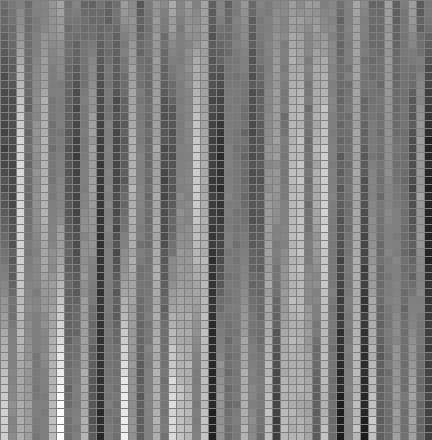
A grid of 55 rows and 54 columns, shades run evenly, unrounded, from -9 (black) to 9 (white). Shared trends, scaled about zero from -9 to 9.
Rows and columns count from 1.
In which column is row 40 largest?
8
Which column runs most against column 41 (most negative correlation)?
54
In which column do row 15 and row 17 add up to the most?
3
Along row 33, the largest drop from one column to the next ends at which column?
27
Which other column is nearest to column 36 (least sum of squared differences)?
7
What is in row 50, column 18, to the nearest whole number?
-3
